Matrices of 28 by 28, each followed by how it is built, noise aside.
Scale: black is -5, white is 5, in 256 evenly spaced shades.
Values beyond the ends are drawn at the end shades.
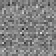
repeating columns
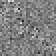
block diagonal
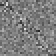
banded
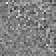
upper triangular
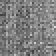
blocks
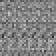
repeating columns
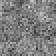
smooth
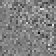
upper triangular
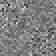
block diagonal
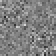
block diagonal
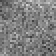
smooth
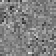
block diagonal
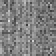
blocks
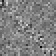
banded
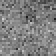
smooth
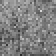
smooth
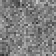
smooth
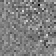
upper triangular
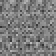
repeating columns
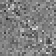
block diagonal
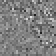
upper triangular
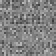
blocks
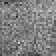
smooth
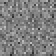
repeating columns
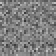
repeating columns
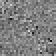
block diagonal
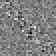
banded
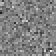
block diagonal
